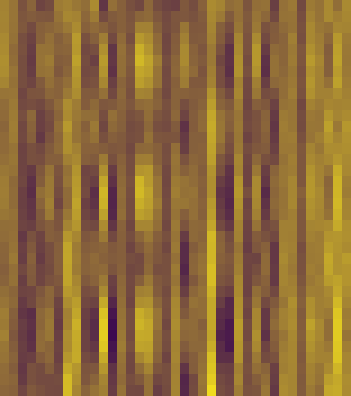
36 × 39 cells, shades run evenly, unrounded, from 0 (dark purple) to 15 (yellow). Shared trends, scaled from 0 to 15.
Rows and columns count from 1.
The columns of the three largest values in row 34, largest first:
24, 38, 8
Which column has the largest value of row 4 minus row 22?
21
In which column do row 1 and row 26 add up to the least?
31
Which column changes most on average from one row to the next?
16
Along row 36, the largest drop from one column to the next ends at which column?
25
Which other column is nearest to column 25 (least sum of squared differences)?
11
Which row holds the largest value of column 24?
36
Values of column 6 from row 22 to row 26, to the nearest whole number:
6 5 5 5 5
